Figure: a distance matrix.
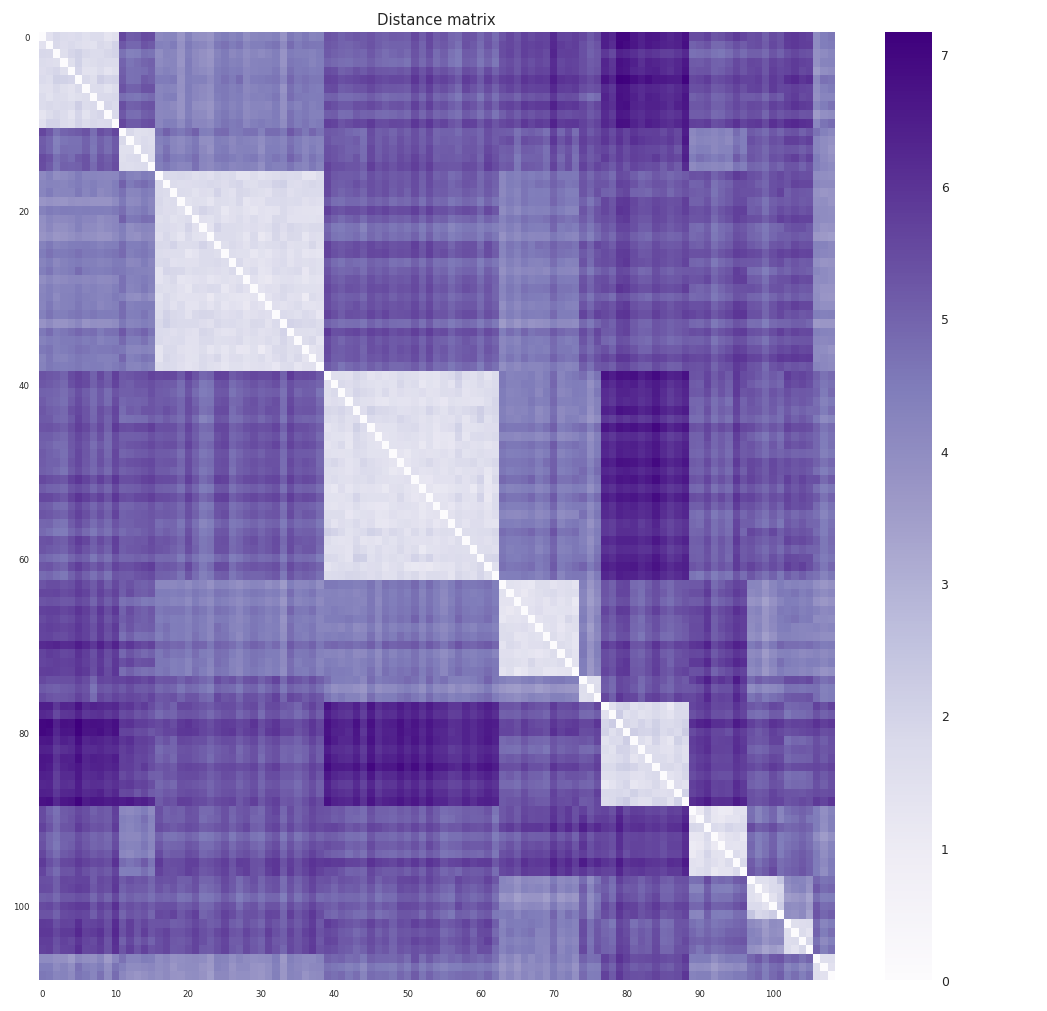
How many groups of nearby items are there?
11
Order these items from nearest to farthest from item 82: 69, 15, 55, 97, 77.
77, 69, 97, 15, 55
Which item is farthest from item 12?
88
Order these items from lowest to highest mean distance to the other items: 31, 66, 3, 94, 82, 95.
31, 66, 3, 94, 82, 95
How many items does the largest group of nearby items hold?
24
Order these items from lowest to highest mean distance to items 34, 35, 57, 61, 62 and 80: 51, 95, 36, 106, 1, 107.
51, 36, 107, 106, 1, 95
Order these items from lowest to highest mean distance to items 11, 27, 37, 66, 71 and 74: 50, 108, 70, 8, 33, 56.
33, 70, 108, 56, 50, 8
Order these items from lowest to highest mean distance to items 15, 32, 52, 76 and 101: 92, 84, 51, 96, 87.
51, 92, 96, 87, 84
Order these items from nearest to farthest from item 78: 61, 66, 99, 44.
99, 66, 44, 61
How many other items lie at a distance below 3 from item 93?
7
